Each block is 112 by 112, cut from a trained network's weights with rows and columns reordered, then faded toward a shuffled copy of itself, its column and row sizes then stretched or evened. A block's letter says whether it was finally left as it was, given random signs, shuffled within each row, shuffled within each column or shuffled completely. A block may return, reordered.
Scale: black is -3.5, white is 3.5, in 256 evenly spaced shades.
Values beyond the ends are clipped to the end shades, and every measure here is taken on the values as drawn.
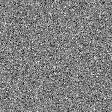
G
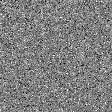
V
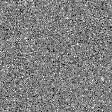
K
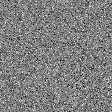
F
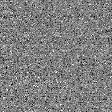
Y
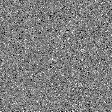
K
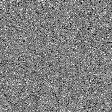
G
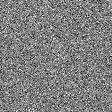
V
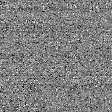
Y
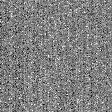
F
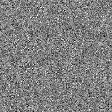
Y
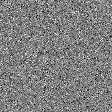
F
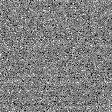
G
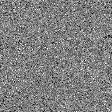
K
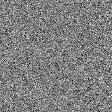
F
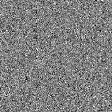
Y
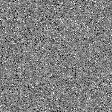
K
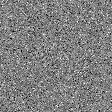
V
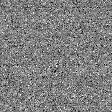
G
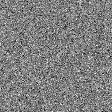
G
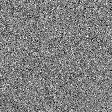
G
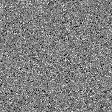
G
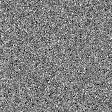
V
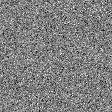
V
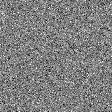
G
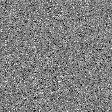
F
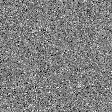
G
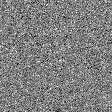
G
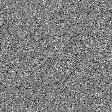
K
